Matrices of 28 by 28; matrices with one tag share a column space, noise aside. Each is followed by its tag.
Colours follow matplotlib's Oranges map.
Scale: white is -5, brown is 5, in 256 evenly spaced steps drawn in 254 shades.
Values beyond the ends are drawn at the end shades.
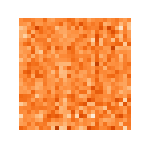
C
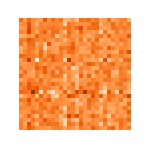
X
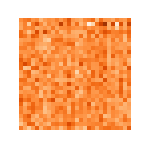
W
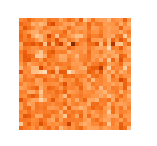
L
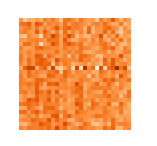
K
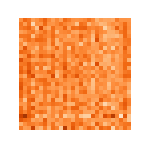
C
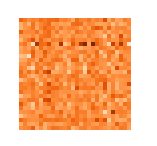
L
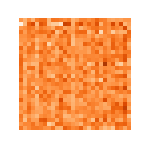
W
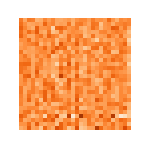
C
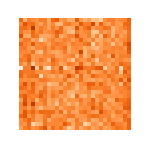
K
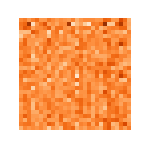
W
